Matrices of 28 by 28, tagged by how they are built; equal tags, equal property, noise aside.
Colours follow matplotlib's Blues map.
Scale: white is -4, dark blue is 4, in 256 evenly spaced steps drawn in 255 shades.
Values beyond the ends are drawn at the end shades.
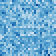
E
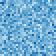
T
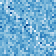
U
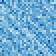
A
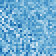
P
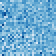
P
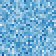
T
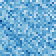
A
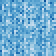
E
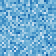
T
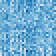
E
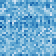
E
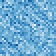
A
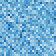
A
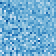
P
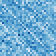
A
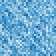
A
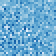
P
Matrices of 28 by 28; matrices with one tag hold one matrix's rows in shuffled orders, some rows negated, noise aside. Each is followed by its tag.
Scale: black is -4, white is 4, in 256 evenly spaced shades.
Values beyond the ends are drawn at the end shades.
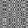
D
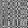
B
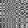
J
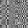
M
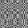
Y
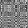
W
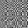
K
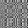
K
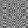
D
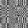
M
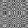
D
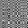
B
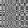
J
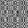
Y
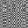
D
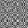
Y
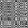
W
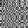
J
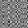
B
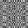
D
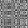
W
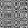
W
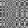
J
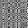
B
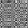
W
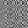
K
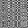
B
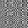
K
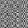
Y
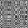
W
